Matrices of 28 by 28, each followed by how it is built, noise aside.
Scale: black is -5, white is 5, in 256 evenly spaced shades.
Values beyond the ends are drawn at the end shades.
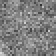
smooth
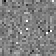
sparse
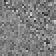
upper triangular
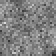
smooth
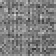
blocks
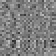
low rank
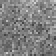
smooth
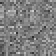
low rank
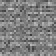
blocks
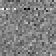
uneven rows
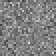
noise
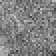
smooth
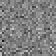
low rank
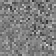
upper triangular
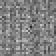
blocks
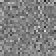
low rank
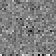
uneven rows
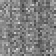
blocks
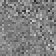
upper triangular
